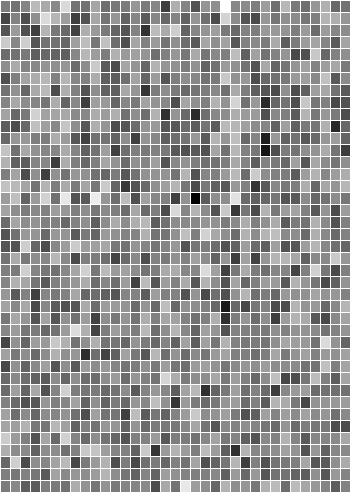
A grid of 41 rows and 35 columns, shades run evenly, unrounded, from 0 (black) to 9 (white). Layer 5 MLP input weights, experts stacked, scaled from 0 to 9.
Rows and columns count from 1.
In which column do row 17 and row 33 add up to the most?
7
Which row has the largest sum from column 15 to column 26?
20
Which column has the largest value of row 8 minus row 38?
24
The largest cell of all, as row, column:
1, 23
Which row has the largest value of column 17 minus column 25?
26
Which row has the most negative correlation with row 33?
4
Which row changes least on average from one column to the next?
36
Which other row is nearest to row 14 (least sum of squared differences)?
37
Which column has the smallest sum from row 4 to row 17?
27
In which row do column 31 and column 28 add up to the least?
8
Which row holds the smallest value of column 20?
17
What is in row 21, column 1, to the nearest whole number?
3
